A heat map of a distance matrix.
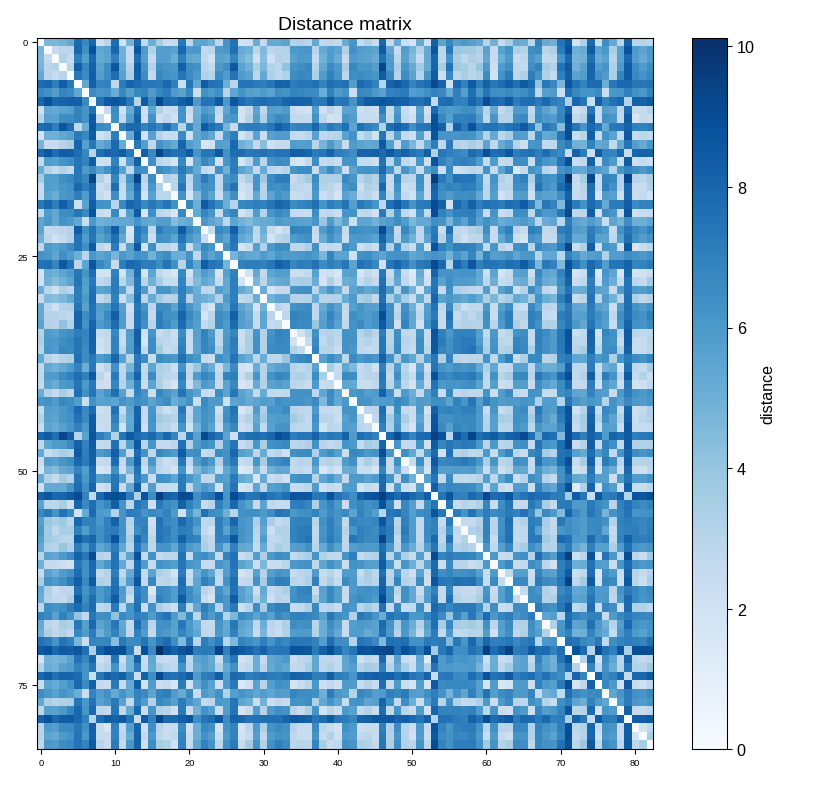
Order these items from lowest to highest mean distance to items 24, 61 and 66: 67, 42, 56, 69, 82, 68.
82, 69, 68, 56, 42, 67
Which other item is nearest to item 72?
52
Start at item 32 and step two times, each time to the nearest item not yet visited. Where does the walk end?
12
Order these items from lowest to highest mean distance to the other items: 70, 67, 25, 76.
25, 76, 67, 70
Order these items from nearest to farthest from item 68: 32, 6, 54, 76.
32, 54, 76, 6
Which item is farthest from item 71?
16
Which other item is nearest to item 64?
15
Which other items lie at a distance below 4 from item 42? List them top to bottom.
6, 21, 25, 67, 70, 76
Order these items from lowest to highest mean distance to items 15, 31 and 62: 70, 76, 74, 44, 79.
44, 76, 70, 74, 79
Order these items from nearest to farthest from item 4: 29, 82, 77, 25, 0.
29, 77, 0, 25, 82
